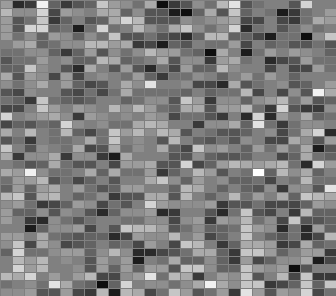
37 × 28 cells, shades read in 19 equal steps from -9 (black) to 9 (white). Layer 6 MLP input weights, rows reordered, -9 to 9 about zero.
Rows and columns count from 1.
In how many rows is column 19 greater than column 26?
12
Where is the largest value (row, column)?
22, 22
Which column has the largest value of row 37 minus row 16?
21
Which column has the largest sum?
4
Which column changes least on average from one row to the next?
2
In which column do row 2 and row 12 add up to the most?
27
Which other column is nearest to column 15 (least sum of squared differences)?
25
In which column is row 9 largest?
3
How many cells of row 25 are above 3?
7
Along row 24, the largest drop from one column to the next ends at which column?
24
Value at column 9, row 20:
-5
